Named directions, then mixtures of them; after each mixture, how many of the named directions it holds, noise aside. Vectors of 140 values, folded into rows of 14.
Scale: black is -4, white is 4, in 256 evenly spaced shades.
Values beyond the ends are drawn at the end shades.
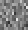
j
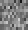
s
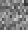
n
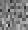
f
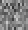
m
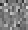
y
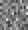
three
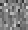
one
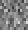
three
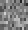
two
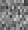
one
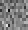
two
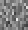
one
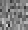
one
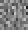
three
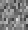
three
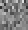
three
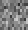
four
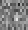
two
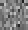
two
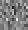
three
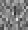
two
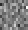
two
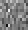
three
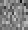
three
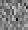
two
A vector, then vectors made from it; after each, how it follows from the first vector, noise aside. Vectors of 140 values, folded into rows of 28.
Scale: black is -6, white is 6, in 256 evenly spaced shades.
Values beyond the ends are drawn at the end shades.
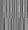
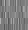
reversed, negated, partly zeroed.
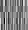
reversed, negated, scaled up.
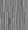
reversed, negated, shrunk.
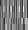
scaled up.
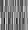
reversed, negated, scaled up.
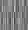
wrapped around, negated.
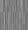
reversed, shrunk.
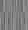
reversed, negated, shrunk.
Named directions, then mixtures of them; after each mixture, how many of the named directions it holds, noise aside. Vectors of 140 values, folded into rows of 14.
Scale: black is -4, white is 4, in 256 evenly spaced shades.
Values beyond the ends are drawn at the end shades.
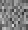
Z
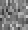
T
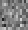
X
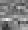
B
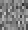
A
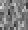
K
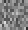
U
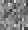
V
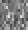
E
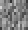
three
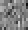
three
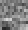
two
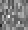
three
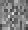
four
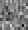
three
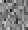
three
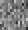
two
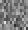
one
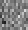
two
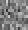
one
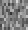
two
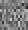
two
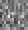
two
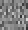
one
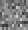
two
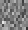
two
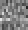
two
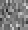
one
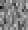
one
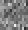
one
